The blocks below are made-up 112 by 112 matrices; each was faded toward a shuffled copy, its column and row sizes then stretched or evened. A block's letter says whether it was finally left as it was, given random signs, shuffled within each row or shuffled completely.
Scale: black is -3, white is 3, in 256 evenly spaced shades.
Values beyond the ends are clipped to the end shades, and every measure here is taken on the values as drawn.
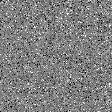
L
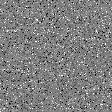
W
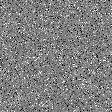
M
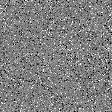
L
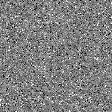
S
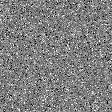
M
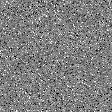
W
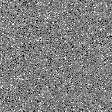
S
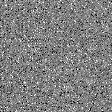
S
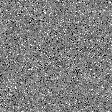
W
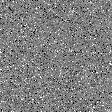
W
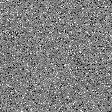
W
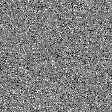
L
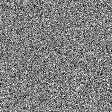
W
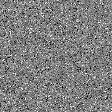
L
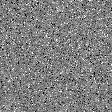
M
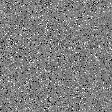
S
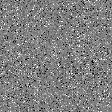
S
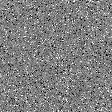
M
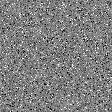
M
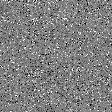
L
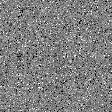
S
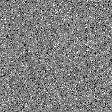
S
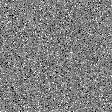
M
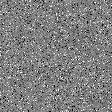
M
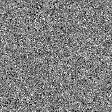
L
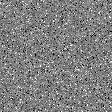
M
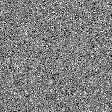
W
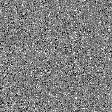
S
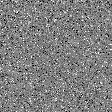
W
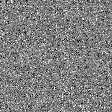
W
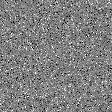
M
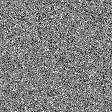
M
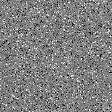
L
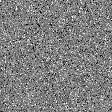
M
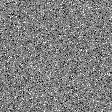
M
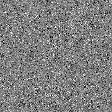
L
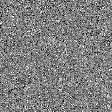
S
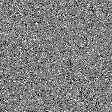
W
